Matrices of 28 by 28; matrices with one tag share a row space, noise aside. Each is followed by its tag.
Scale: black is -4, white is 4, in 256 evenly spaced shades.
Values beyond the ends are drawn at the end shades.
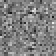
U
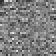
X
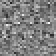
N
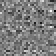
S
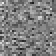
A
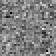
N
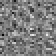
A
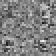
N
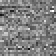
X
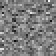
A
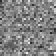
S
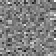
S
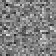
N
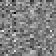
A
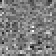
A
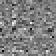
A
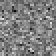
A
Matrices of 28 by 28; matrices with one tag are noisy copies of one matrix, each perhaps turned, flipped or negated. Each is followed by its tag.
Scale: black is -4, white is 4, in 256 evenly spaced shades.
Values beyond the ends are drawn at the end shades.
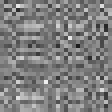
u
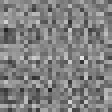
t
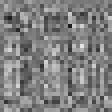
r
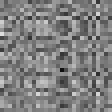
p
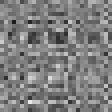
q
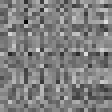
t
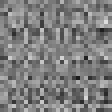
t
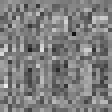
r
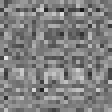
q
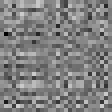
u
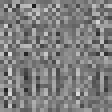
u
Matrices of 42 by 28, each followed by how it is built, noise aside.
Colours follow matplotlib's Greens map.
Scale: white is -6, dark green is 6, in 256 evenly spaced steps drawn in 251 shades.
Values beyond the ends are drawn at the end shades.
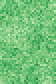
smooth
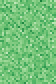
Toeplitz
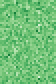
uneven columns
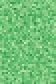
repeating columns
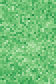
smooth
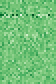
uneven rows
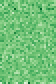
uneven rows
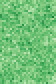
smooth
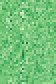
uneven columns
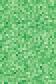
repeating rows
